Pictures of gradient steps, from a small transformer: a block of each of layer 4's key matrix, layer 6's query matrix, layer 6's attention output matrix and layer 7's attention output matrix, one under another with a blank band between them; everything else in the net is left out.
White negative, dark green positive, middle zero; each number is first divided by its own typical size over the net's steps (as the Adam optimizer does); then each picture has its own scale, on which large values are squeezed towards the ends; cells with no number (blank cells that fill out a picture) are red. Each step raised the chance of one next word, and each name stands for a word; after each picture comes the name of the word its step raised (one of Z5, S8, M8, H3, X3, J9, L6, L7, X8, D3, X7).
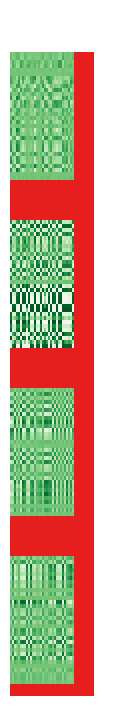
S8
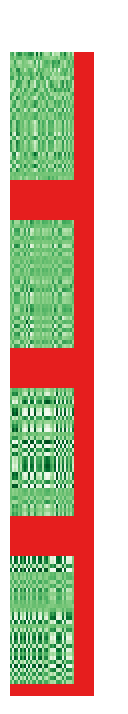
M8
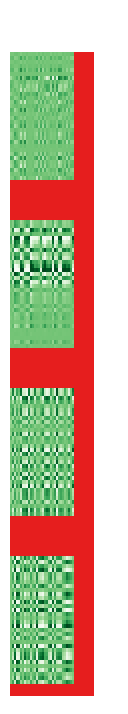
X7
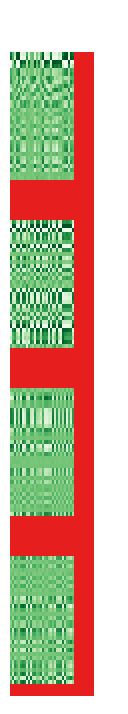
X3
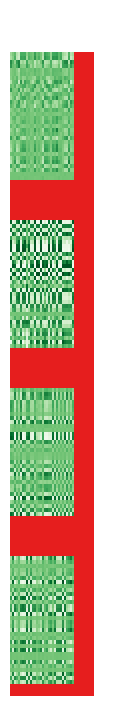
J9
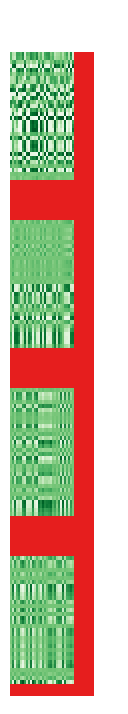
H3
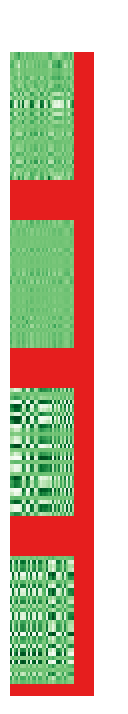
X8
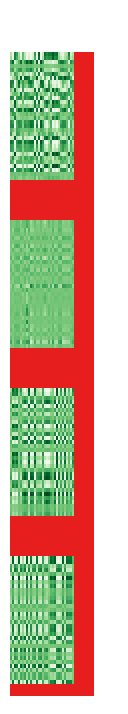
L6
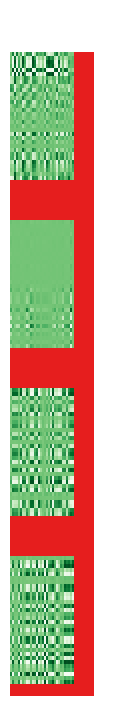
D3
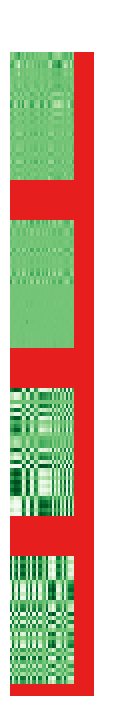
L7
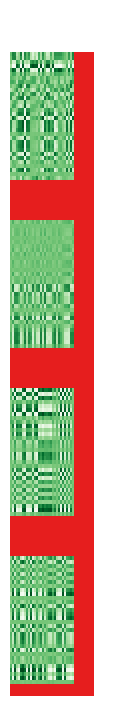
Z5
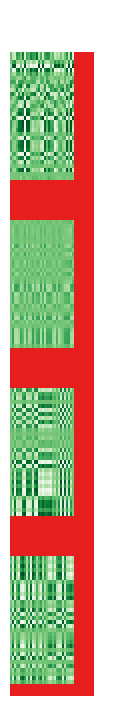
L7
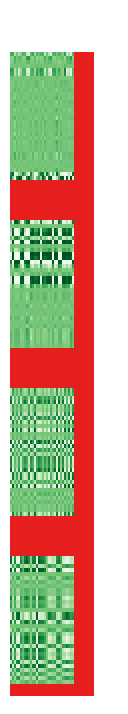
M8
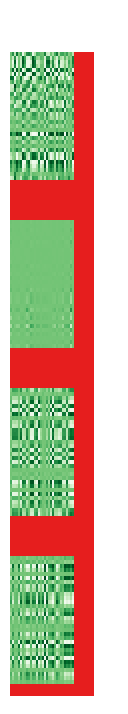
S8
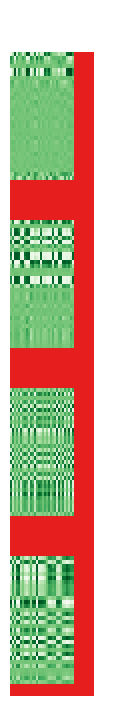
S8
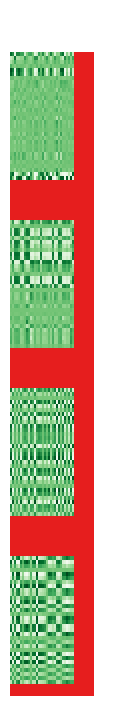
X8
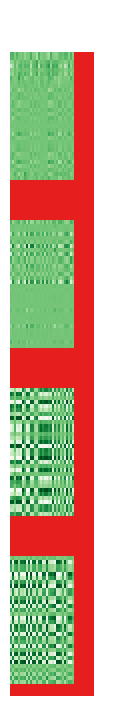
X8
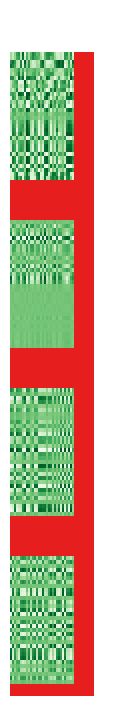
X7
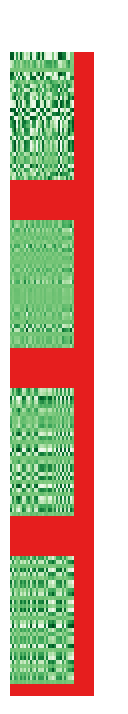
X7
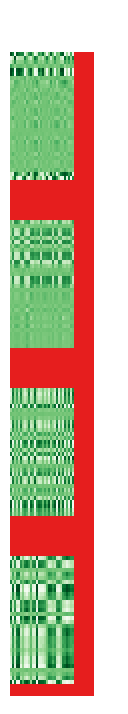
H3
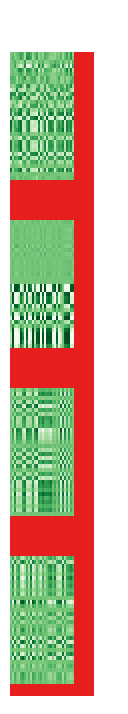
S8
